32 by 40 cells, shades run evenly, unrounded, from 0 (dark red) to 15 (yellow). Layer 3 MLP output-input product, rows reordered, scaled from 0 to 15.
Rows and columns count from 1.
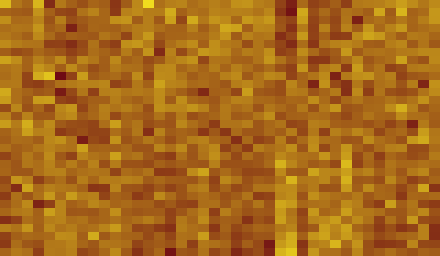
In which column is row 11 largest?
15
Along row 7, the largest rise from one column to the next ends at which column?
16
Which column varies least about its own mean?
12
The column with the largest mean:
32
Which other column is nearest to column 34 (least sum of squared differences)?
21
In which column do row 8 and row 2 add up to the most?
37
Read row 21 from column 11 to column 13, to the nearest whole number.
8 5 5
